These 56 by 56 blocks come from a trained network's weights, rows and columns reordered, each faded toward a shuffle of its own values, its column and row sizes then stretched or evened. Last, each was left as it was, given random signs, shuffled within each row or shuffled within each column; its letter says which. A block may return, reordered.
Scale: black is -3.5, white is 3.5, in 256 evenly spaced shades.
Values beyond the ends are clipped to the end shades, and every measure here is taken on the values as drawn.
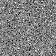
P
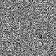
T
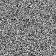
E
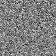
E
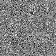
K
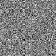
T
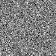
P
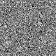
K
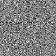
T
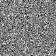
K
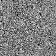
P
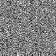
T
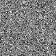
K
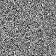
P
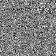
K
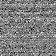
E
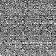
T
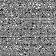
E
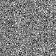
K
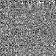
T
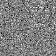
E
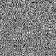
T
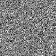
T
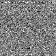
E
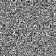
T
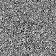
E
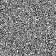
P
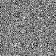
T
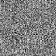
T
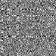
T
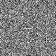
K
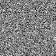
K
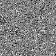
K
